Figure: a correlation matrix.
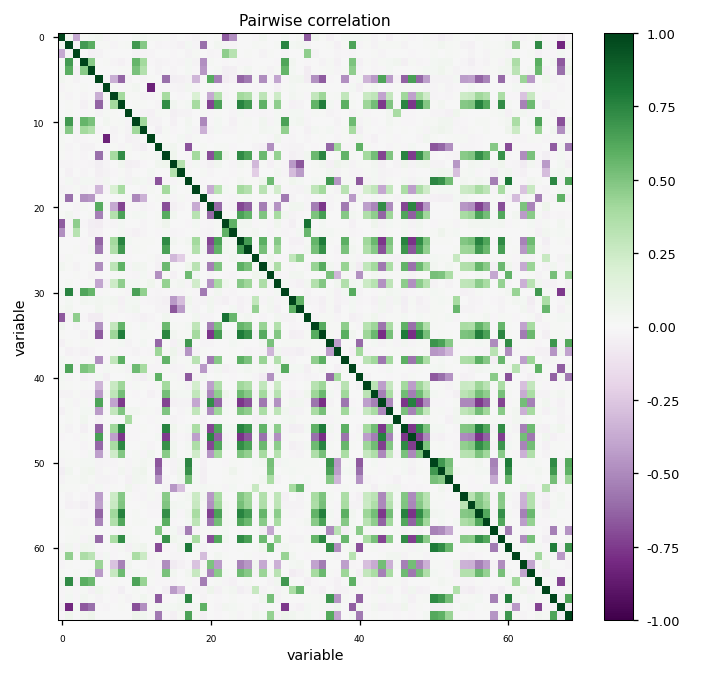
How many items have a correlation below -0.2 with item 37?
9
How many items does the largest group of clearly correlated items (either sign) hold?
29
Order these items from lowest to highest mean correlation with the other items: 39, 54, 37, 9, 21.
37, 9, 39, 54, 21
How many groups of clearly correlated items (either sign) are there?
7
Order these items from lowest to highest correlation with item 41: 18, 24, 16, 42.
16, 18, 42, 24
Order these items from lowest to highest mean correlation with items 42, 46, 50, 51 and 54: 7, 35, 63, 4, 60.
4, 7, 63, 60, 35
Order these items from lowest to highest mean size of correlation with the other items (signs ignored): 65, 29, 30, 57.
65, 30, 29, 57
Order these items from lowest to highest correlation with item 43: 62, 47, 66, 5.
66, 62, 5, 47
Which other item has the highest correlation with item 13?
40
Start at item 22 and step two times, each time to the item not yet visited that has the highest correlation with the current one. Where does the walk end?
23
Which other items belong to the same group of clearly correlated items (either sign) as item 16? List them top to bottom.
15, 26, 31, 32, 53, 65
